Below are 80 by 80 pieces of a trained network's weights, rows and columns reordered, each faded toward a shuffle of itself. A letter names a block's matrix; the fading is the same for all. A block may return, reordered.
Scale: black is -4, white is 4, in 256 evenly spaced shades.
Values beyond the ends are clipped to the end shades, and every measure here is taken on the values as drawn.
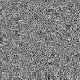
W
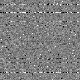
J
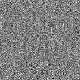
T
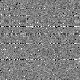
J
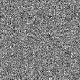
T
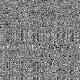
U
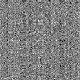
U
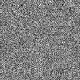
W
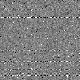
J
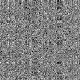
U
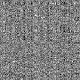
U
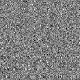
T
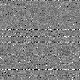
J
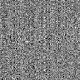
U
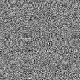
W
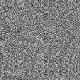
W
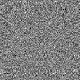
W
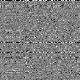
J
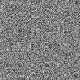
W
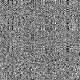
U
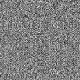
W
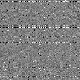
J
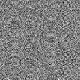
W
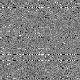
J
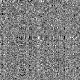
U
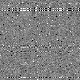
J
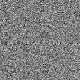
W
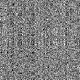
U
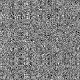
U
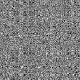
U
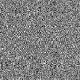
T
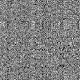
U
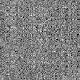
U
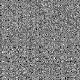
U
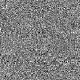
T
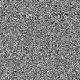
T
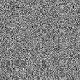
W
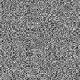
W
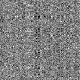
U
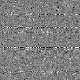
J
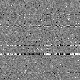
J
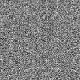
W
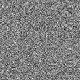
W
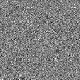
T
